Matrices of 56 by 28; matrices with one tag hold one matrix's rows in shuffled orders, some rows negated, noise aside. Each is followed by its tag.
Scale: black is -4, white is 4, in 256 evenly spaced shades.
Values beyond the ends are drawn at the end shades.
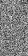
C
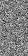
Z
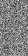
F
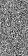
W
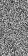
W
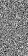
Z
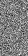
W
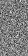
W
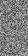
C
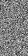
F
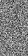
C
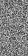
F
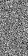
F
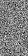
F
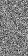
Z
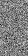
F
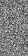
C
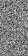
C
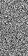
F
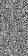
F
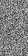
F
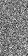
C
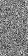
F
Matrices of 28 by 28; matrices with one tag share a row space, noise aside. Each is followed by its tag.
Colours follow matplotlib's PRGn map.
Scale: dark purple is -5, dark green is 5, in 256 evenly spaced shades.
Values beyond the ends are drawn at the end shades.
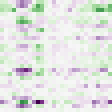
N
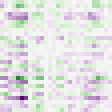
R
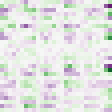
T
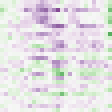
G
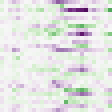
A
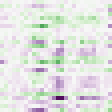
G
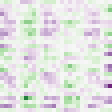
T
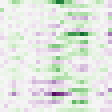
A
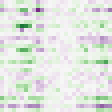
N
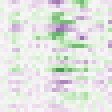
A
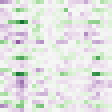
R
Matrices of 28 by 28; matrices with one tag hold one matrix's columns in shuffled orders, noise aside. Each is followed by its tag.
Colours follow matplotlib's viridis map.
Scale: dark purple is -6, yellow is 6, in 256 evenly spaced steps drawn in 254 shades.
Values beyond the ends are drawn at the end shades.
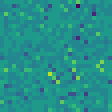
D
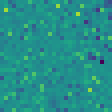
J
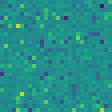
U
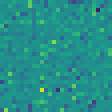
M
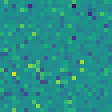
D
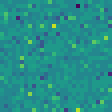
U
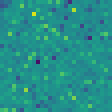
J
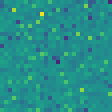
J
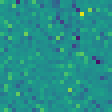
J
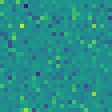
U
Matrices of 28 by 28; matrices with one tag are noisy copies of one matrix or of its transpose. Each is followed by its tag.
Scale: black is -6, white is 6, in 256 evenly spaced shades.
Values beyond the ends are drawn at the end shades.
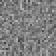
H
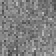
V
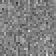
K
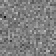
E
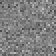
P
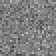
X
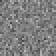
H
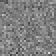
P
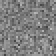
E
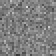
X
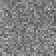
X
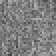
V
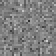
H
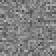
H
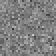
E
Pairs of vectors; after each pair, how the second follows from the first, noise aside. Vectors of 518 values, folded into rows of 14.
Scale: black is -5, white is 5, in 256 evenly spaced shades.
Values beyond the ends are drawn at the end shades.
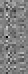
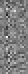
negated.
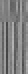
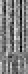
reversed, scaled up.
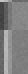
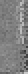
reversed, partly zeroed.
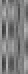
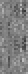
reversed, partly zeroed.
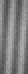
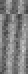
wrapped around.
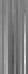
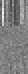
reversed, partly zeroed.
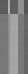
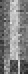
reversed, scaled up.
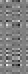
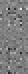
reversed, partly zeroed.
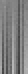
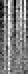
reversed, negated, scaled up.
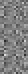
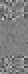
reversed, negated, partly zeroed.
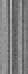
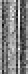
wrapped around, scaled up.
